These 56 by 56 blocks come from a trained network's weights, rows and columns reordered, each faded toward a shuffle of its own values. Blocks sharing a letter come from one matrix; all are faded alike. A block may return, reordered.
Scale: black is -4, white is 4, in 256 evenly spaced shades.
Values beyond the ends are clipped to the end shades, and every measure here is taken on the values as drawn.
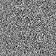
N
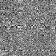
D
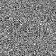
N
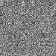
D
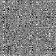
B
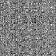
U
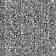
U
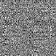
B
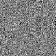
N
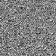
N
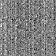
U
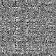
B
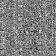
U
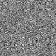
D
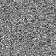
D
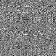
D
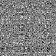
B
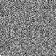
N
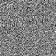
N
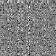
B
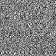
D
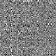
B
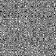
B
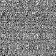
B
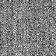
U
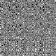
B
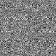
D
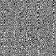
B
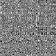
B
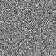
D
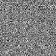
D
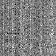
U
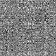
B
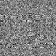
D
